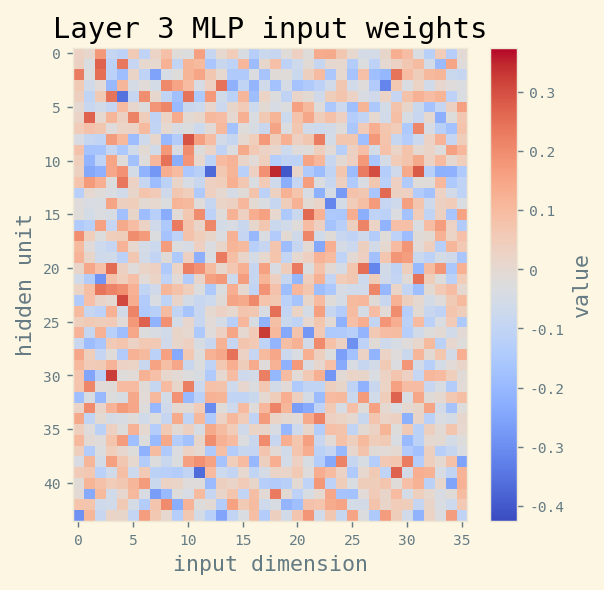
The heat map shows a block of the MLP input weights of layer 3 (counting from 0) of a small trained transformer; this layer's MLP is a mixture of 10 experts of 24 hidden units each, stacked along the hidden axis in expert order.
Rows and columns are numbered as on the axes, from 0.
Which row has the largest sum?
20
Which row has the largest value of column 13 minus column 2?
21
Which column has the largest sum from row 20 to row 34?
5
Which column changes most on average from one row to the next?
4
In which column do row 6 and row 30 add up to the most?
3
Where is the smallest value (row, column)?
11, 19
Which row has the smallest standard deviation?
35
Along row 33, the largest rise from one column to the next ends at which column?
13
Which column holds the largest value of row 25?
6
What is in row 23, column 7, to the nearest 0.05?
-0.05
